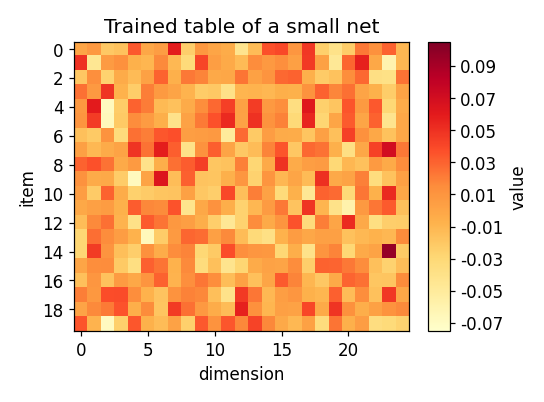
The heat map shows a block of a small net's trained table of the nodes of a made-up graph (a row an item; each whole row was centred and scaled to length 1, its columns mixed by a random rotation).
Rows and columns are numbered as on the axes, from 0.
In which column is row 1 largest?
21
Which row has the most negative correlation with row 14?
1
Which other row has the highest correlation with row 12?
15
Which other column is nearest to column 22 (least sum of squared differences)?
10
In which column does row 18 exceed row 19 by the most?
2
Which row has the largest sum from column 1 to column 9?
18
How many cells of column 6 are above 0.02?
7
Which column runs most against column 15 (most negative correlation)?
19
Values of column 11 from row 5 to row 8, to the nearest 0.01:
0.05 -0.05 0 -0.02
